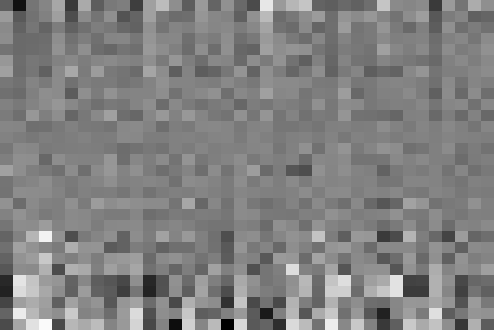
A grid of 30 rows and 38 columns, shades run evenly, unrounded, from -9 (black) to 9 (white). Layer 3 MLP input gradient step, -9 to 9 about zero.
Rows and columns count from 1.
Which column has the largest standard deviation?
2
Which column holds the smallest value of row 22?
30
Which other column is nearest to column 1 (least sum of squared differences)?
12
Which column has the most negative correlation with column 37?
20
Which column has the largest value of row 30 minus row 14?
4
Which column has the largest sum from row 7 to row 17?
27
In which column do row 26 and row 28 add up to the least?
1
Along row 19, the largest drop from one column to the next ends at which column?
16
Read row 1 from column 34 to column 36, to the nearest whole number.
-5 2 -1
